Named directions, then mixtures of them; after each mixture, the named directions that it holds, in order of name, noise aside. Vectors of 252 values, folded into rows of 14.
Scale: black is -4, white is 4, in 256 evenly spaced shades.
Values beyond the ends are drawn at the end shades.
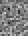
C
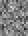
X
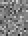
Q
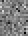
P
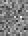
C, Q.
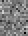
P.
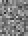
C, X.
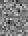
C, P, Q.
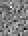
C, Q, X.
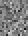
C, Q, X.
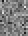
P, X.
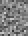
C.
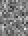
X.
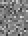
Q.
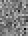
P, X.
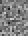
C.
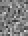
C, Q.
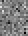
P.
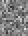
X.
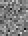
Q.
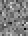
C, P, X.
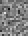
C.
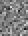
C, Q, X.
